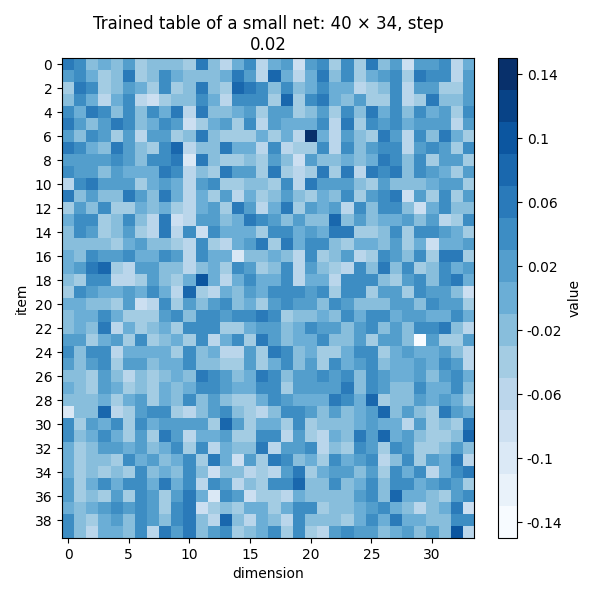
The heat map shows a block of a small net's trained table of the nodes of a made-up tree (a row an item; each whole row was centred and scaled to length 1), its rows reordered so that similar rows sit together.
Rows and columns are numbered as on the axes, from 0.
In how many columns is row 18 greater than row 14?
13
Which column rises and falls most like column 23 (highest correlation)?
29
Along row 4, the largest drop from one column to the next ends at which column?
10
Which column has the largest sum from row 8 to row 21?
8
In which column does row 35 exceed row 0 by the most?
19
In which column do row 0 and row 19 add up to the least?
28
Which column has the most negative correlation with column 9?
18
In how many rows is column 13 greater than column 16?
18
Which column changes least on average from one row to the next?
1
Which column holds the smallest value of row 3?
7
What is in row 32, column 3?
0.02
